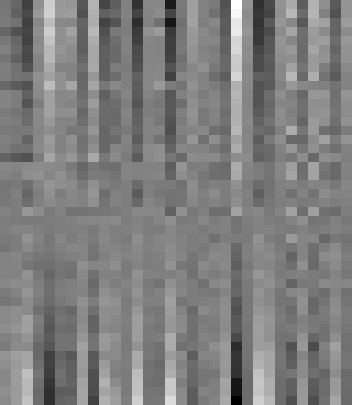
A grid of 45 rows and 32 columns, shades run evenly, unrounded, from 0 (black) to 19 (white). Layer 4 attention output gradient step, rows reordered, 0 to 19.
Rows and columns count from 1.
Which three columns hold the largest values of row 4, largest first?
22, 5, 9
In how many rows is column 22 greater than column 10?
24
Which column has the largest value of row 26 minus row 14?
16
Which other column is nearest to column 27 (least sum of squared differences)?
29
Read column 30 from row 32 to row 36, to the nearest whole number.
10 8 9 9 9
